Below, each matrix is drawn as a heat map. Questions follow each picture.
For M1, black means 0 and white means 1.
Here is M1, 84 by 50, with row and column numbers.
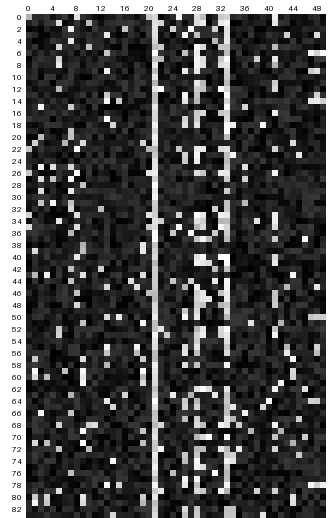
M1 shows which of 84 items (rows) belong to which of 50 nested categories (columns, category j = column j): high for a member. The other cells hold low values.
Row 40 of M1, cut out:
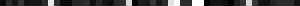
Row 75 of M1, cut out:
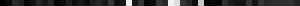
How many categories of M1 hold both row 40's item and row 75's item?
4
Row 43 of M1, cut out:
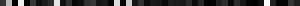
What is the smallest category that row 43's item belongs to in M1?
3
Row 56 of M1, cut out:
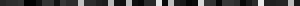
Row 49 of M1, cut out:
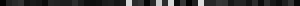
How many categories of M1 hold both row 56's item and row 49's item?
4
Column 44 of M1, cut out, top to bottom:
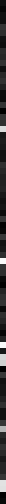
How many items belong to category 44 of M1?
8
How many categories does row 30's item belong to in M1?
1
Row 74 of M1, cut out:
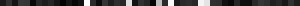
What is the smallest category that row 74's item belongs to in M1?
14
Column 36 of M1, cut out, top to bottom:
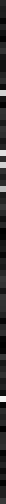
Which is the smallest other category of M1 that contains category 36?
2
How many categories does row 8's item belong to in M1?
7
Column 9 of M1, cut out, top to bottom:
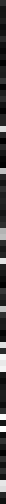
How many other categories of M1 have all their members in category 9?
7
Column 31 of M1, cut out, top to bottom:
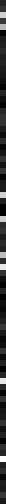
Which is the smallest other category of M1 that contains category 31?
7
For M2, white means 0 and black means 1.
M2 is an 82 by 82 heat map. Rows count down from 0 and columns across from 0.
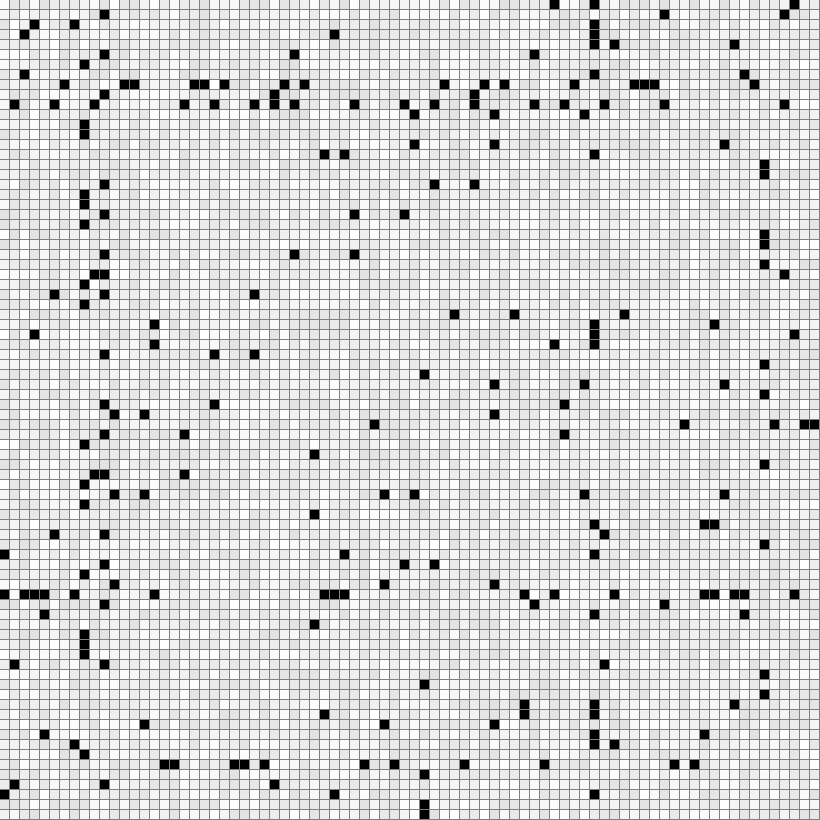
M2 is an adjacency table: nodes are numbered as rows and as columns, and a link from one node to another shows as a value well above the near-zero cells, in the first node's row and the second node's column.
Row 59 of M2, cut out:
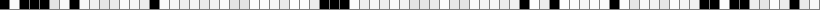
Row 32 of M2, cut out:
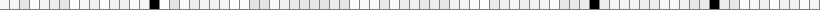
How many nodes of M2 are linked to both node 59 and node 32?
2
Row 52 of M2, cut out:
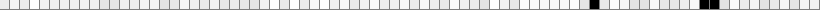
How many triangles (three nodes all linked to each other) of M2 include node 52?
2
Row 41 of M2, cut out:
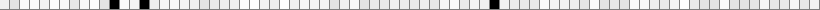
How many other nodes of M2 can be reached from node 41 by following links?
6
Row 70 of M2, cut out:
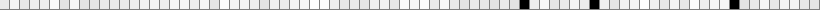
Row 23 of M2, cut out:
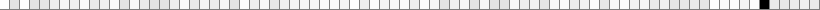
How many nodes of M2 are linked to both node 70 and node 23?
0
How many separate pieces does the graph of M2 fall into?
7
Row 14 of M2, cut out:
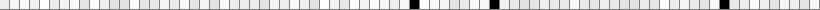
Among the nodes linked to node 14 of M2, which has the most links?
node 49
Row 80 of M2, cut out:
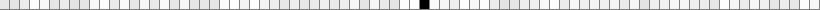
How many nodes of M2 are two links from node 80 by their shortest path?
4
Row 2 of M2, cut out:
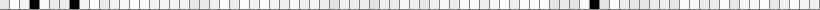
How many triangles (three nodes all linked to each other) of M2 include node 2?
2
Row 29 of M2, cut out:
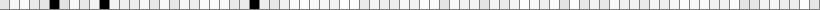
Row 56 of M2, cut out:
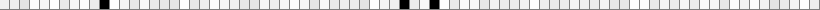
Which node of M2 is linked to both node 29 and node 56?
node 10
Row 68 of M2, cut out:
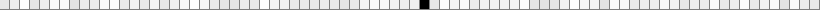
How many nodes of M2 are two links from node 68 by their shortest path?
4
